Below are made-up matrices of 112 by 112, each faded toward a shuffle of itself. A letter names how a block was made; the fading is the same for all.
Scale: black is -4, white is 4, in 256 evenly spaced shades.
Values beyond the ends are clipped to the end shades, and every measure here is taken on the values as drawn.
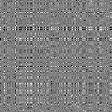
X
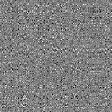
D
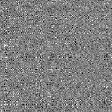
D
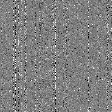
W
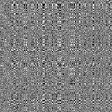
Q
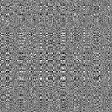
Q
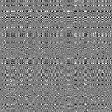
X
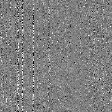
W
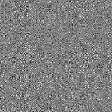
D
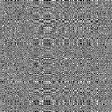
Q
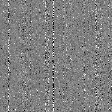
W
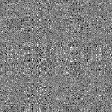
D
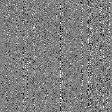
W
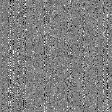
W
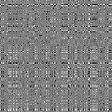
X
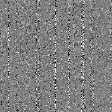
W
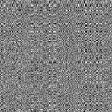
Q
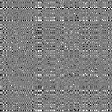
X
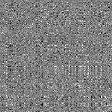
D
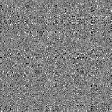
D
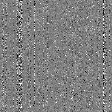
W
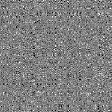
D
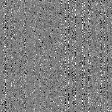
W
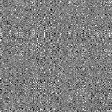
D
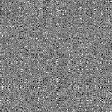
D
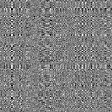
Q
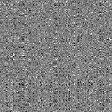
D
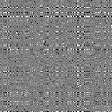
X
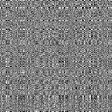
Q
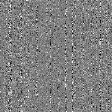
W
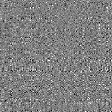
D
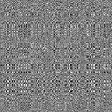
Q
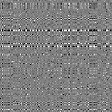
X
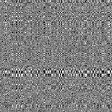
Q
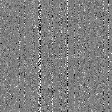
W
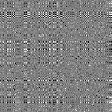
X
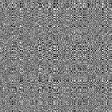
Q
